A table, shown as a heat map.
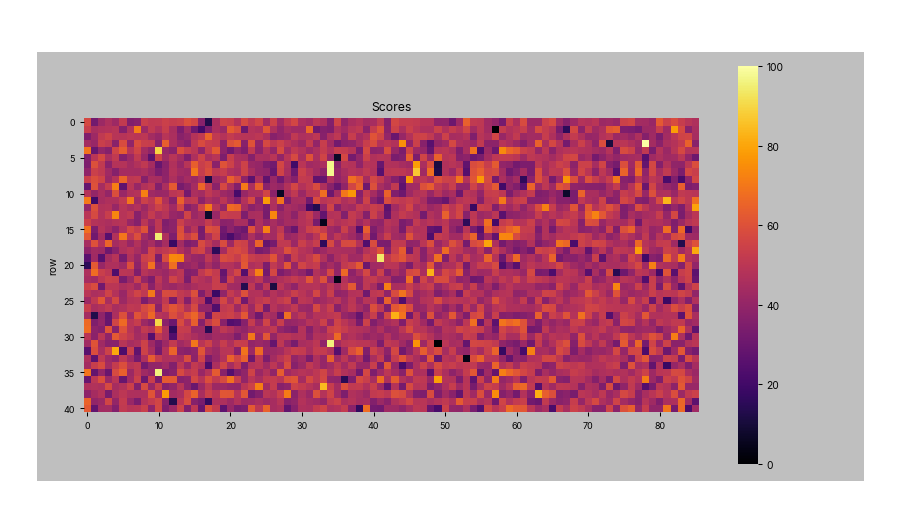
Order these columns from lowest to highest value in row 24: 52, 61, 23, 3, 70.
52, 61, 23, 3, 70
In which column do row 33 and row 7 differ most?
46
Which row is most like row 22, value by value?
5
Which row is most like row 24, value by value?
26
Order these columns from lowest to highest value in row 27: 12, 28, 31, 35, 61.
61, 31, 35, 12, 28
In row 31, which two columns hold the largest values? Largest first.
34, 46
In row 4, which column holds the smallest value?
55
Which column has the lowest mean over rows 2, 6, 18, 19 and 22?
78
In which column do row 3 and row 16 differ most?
10
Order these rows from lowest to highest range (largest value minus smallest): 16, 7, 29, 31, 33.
29, 33, 16, 7, 31
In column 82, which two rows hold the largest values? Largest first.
1, 30
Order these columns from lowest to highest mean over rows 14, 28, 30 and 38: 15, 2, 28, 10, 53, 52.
52, 53, 2, 28, 15, 10
